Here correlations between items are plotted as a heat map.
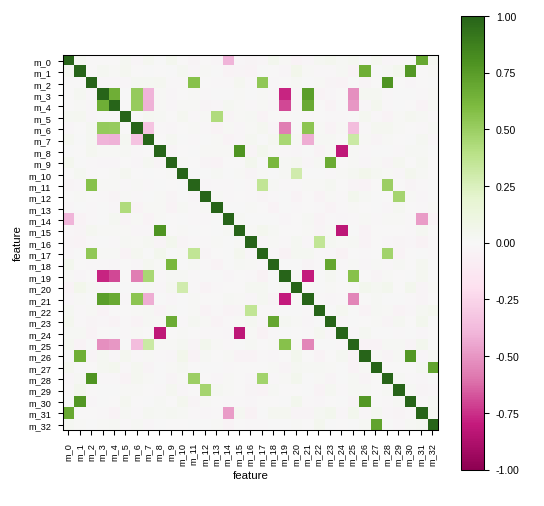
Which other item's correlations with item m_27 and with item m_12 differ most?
m_32
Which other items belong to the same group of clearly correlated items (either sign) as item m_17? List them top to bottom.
m_2, m_11, m_28
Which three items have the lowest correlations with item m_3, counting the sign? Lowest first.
m_19, m_25, m_7
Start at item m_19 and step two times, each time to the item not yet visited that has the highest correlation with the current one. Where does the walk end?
m_7
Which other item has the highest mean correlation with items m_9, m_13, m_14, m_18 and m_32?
m_23
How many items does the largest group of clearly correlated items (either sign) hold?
7
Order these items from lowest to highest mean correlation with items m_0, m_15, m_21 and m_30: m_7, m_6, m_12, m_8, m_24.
m_24, m_7, m_12, m_6, m_8
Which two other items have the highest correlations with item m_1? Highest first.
m_30, m_26
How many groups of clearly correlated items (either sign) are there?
11
